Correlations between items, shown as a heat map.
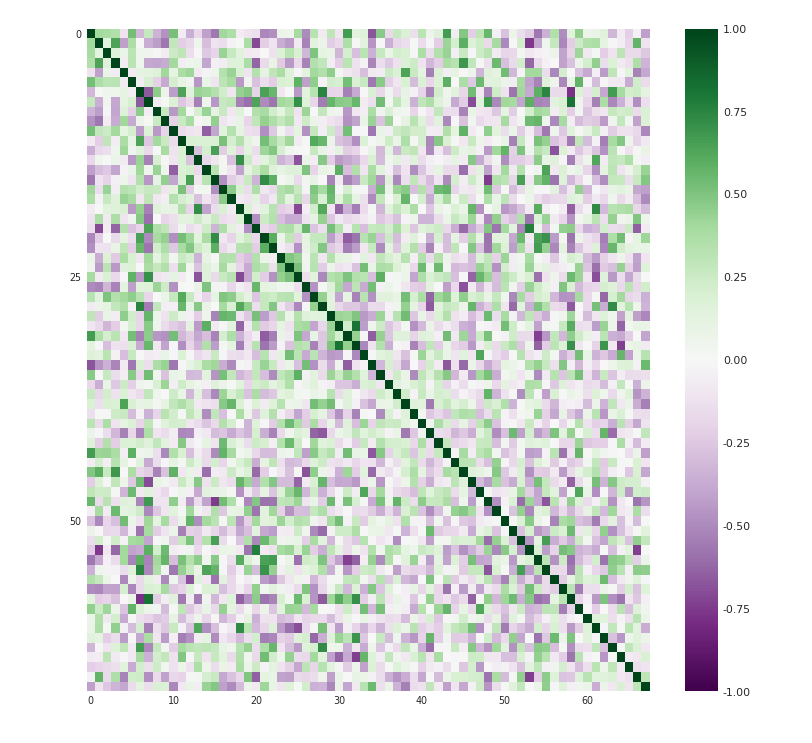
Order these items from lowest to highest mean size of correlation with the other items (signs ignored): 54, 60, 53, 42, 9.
60, 42, 9, 53, 54
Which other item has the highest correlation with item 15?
21
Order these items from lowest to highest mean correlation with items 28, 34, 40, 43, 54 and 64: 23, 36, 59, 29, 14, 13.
29, 14, 23, 59, 36, 13
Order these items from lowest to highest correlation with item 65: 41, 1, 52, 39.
52, 1, 41, 39
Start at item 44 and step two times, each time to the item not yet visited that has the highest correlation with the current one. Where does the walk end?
3
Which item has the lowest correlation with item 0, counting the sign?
34
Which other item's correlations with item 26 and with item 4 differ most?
27
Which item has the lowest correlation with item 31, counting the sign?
54
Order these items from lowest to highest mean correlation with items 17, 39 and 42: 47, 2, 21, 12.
47, 21, 12, 2
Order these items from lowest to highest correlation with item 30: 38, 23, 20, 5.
38, 23, 5, 20
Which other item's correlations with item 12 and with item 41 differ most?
56
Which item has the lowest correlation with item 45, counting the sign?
26
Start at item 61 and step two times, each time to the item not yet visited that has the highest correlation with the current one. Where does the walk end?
13
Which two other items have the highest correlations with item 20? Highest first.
53, 7
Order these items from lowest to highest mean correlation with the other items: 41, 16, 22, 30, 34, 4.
41, 34, 30, 22, 4, 16
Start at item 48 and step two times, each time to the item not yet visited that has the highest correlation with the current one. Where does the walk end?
58
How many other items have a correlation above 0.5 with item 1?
3
